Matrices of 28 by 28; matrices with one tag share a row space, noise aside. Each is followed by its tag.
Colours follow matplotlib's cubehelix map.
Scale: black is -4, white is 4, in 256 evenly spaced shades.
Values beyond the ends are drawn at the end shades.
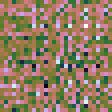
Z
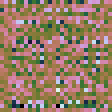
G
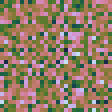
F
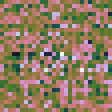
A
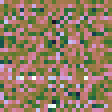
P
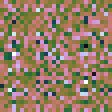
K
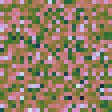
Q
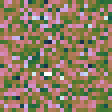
A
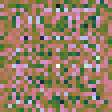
G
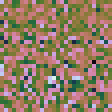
F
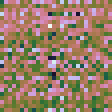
P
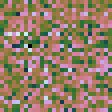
A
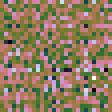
K
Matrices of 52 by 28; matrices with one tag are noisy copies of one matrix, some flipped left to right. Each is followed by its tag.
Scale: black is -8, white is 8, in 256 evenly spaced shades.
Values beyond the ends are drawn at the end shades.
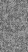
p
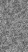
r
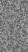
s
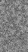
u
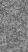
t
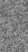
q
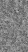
r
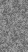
r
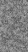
u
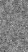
r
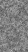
t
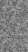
q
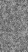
p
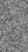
t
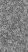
u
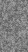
p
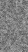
r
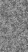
q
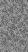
u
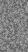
s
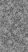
u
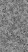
u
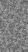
s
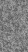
p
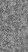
p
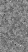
u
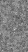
p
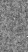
p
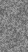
t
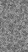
s
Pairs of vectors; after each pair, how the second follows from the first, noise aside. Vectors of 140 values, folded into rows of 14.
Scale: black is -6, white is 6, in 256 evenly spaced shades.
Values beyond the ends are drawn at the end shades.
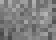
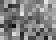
reversed, negated, scaled up.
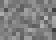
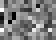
reversed, negated, scaled up.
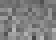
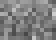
negated.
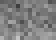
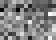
wrapped around, negated, scaled up.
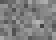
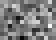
wrapped around, negated, scaled up.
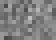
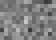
reversed.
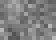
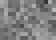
reversed.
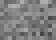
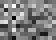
reversed, negated, scaled up.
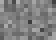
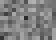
reversed.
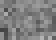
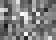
wrapped around, negated, scaled up.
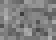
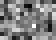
reversed, negated, scaled up.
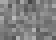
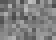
negated.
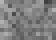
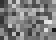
wrapped around, negated, scaled up.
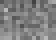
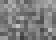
reversed.
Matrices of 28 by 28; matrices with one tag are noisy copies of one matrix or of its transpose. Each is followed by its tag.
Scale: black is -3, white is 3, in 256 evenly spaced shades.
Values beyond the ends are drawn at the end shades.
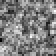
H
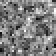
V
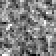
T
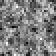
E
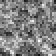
E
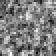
H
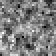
V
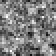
E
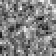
V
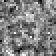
H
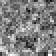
V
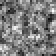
H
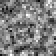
H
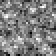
E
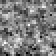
E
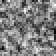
T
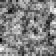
H
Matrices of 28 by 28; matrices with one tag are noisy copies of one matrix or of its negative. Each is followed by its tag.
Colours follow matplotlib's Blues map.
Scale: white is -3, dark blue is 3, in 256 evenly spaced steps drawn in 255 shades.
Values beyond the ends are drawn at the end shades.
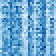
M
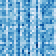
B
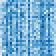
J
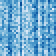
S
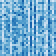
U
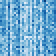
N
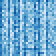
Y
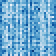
J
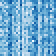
S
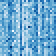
S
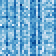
B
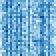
J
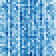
N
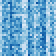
M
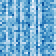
B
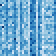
B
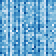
Y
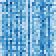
J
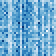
S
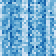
M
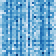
J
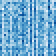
U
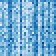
S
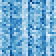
M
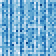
Y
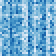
M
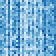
N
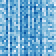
N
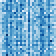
J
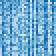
U
